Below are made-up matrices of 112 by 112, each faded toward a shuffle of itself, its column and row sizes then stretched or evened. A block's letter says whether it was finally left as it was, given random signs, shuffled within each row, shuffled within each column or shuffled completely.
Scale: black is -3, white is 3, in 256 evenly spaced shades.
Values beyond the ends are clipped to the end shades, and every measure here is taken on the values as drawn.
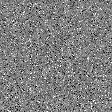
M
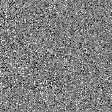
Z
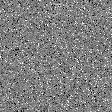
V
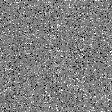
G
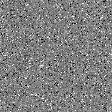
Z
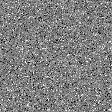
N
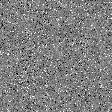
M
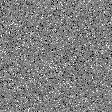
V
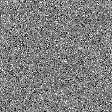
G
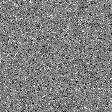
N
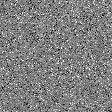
V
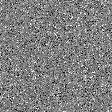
M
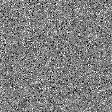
Z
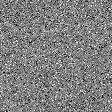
V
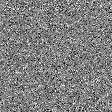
N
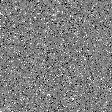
V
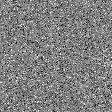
M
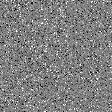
G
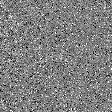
M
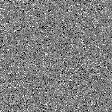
G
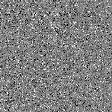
G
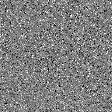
M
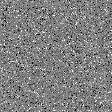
Z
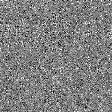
G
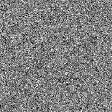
G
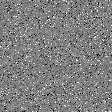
N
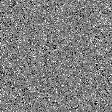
M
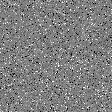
V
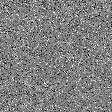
V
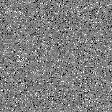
G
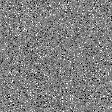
Z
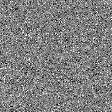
G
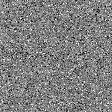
N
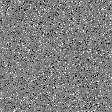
N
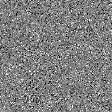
G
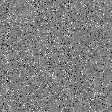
M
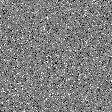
V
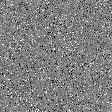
V
